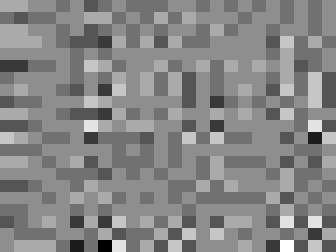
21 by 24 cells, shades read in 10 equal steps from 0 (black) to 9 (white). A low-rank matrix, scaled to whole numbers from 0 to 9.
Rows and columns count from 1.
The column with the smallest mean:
8
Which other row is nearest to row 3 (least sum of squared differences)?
1
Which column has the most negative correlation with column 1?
7
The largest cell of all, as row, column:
21, 21
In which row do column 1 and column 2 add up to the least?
6
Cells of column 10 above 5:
1
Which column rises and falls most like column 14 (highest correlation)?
24
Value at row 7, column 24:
3
